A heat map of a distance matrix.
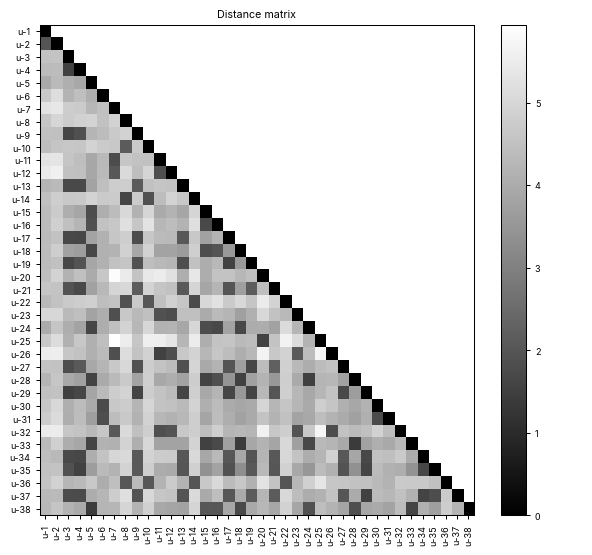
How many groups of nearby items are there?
7
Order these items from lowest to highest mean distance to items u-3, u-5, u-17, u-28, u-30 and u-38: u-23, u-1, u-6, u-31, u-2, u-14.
u-31, u-6, u-23, u-1, u-2, u-14
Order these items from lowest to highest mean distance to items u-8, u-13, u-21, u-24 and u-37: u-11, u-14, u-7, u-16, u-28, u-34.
u-34, u-28, u-16, u-14, u-11, u-7
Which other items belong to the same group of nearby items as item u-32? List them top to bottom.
u-7, u-11, u-12, u-23, u-26
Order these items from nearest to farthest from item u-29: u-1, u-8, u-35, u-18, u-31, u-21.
u-35, u-21, u-18, u-31, u-1, u-8
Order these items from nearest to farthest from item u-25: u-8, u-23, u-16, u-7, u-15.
u-15, u-16, u-23, u-8, u-7
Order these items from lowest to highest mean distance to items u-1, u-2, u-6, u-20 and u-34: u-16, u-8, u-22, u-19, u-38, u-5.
u-19, u-5, u-38, u-16, u-22, u-8
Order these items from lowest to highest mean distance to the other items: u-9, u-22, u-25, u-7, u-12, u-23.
u-9, u-23, u-12, u-7, u-22, u-25
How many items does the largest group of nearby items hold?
12
